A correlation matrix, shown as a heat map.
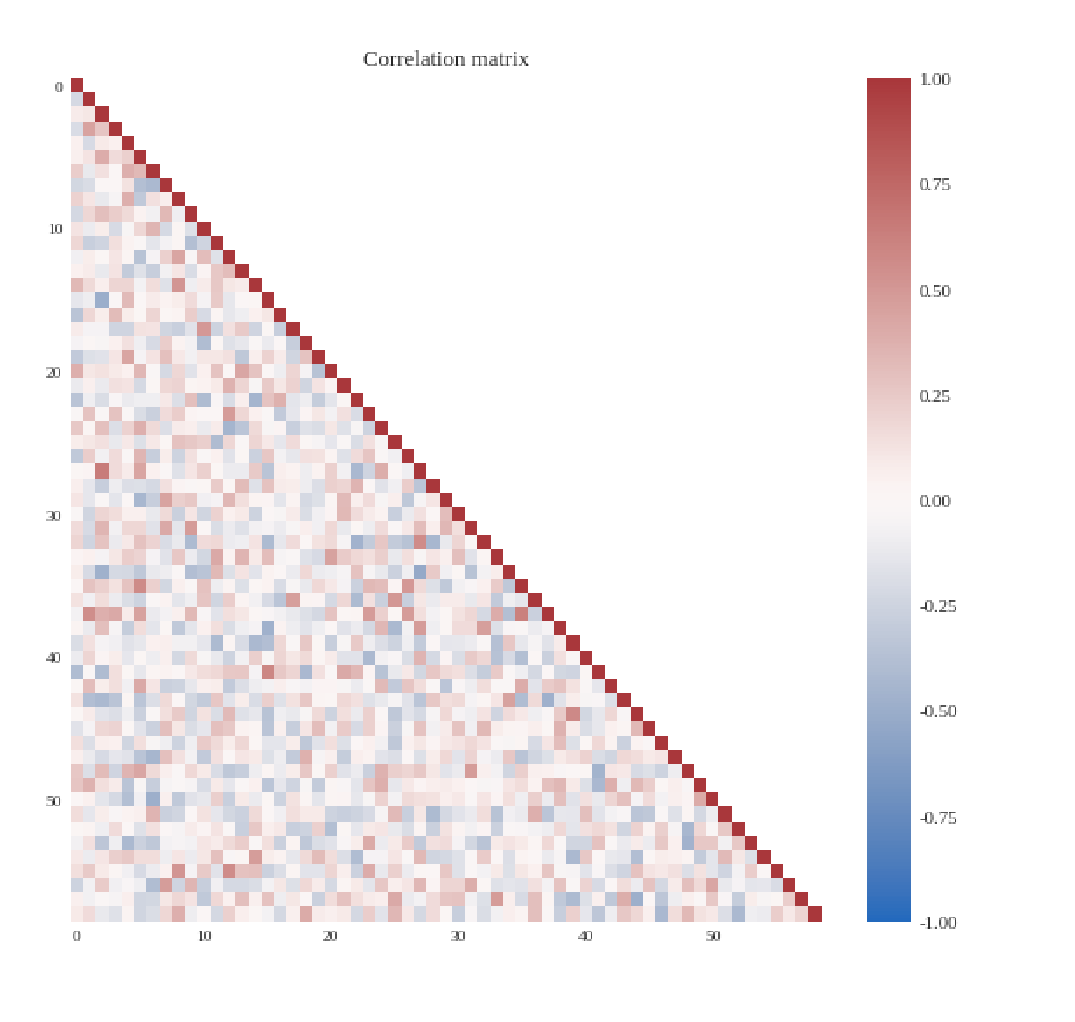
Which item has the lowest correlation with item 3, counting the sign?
43
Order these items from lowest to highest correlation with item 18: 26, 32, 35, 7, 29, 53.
53, 29, 35, 32, 26, 7
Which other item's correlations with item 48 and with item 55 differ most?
12
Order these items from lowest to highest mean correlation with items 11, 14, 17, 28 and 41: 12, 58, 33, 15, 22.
58, 22, 12, 33, 15
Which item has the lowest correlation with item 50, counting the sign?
6
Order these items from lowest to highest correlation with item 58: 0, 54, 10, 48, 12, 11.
11, 54, 10, 0, 12, 48
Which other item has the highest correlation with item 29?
7
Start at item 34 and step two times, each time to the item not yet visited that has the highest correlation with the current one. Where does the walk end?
57
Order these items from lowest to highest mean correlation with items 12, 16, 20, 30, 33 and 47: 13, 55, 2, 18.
18, 2, 55, 13
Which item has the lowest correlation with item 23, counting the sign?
40
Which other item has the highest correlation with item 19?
4
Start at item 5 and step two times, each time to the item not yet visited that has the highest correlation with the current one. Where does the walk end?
37
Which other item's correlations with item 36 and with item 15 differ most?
41
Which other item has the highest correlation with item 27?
2
